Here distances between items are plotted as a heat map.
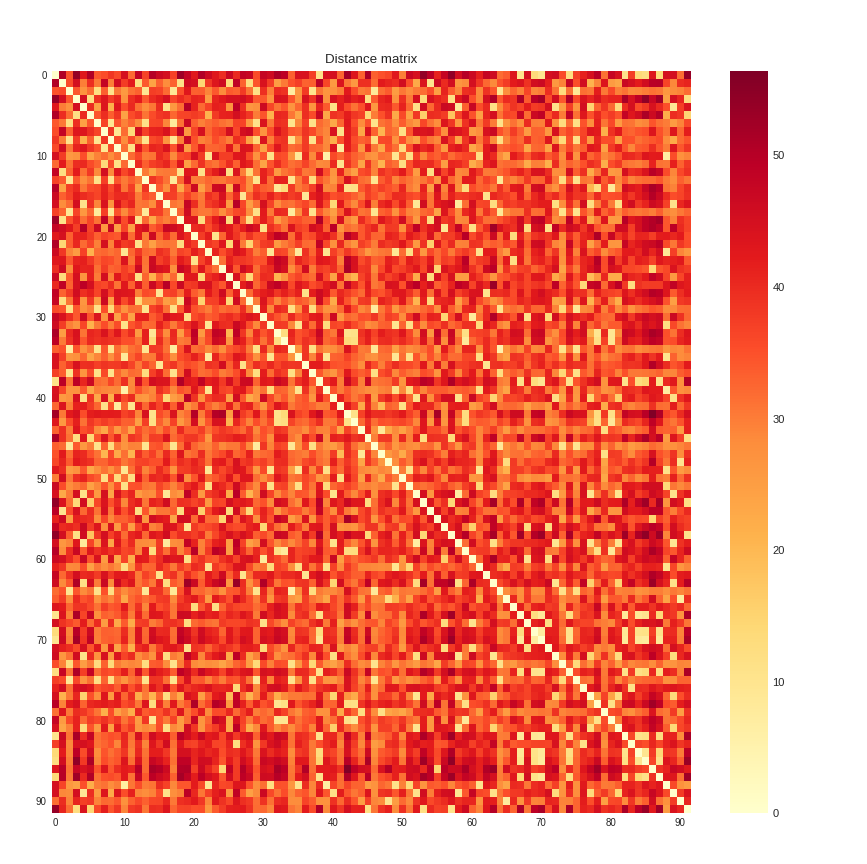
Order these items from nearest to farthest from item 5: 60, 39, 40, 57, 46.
57, 39, 46, 60, 40
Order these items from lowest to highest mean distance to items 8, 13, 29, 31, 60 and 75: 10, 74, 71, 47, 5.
10, 5, 47, 71, 74
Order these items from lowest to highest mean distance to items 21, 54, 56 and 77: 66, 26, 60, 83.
60, 66, 83, 26
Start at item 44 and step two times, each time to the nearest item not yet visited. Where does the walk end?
79
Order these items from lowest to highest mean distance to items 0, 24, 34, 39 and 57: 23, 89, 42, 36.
23, 89, 36, 42
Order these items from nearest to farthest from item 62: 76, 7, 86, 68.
68, 76, 7, 86
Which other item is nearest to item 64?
34
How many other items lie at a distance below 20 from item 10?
8
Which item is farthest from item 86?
42
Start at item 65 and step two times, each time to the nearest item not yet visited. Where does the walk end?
48
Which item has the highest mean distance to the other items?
86
